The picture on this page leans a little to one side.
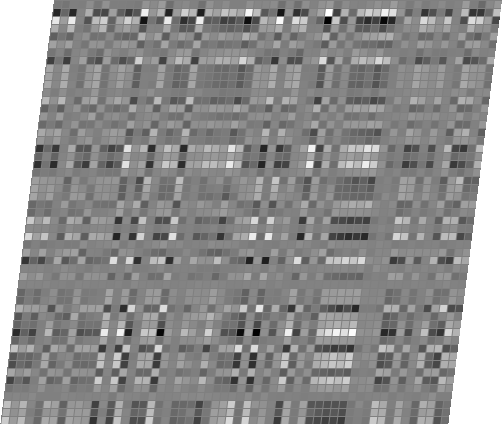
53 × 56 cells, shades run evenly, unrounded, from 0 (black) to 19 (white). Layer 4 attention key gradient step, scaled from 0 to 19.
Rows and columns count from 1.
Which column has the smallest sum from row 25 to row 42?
31
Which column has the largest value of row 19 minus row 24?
35
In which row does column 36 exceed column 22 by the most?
3
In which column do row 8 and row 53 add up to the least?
55
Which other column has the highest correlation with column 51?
49
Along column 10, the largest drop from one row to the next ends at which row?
19
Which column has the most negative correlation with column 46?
33
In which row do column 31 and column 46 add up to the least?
42
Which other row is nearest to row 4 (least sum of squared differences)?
11
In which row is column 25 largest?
2
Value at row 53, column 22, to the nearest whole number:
7
